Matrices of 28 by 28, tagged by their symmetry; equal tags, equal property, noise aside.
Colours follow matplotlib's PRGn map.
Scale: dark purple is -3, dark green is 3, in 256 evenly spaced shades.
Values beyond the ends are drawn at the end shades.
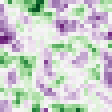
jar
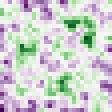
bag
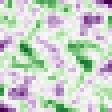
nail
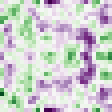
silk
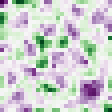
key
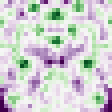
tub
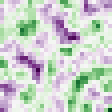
key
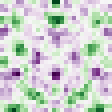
tub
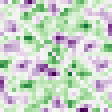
nail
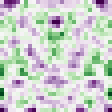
tub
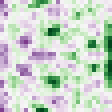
silk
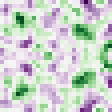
silk
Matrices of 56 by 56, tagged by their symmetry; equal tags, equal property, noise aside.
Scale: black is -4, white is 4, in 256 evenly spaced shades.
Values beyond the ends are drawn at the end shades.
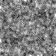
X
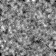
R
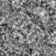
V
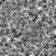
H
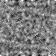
X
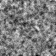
R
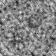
V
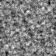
X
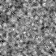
H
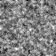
R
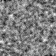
X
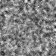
V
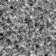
R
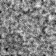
V
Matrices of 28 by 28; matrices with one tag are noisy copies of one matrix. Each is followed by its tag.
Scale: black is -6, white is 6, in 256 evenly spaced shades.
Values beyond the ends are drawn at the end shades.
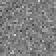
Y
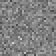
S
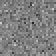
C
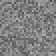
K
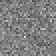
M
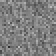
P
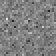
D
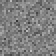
P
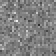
D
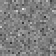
D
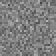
D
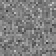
P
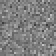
C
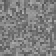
S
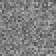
S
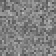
S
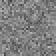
D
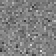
Y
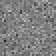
K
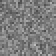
M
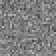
C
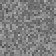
P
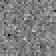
M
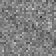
S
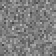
M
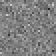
P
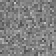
C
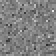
D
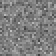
S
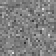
Y
